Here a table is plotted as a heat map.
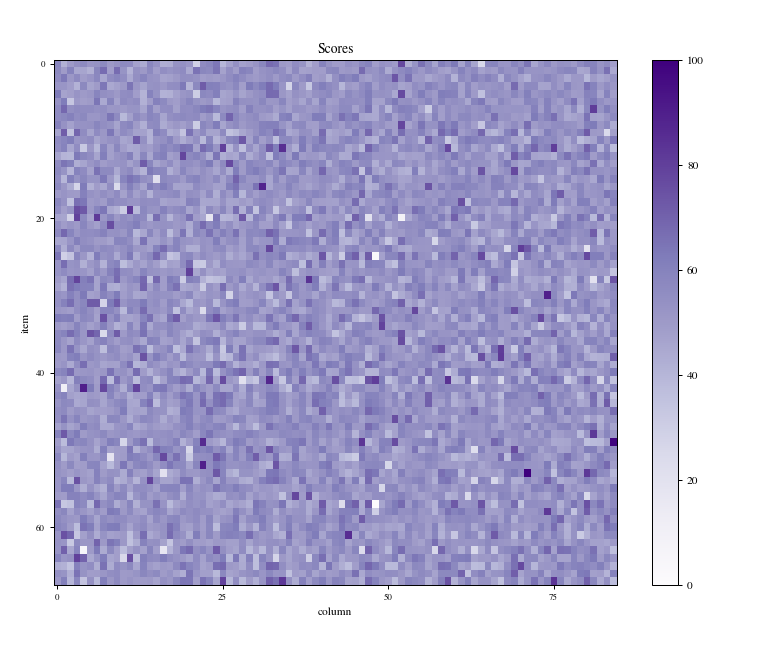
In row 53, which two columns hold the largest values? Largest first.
71, 80
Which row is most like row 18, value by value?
66
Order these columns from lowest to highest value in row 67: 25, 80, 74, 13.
13, 74, 80, 25
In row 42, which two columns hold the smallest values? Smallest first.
1, 35
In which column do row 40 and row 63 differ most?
4
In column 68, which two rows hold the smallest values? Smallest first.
24, 51
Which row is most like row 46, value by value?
2
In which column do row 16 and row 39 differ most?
31
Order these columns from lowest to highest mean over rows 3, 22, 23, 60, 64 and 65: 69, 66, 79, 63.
63, 66, 79, 69
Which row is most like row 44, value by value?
43
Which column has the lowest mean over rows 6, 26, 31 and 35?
7
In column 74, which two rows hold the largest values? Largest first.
30, 58
